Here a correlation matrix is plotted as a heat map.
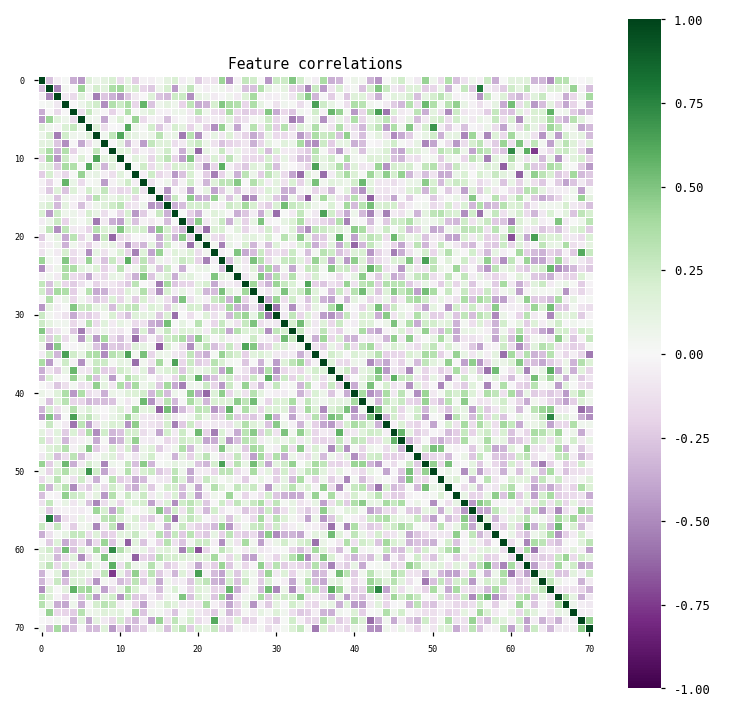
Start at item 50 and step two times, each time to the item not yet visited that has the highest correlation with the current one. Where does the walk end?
11
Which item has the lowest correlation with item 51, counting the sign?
39
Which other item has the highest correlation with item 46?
45
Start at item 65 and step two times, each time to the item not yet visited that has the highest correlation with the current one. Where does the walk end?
4
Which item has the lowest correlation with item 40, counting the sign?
21
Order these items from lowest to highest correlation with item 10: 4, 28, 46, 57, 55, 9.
57, 46, 28, 4, 9, 55
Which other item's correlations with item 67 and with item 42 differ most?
24
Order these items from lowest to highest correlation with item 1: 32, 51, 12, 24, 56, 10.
32, 24, 51, 12, 10, 56
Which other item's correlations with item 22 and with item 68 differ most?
12
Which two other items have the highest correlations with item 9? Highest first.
60, 62
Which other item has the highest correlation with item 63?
20
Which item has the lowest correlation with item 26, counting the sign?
15
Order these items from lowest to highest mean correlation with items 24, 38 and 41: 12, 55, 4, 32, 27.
32, 55, 12, 4, 27
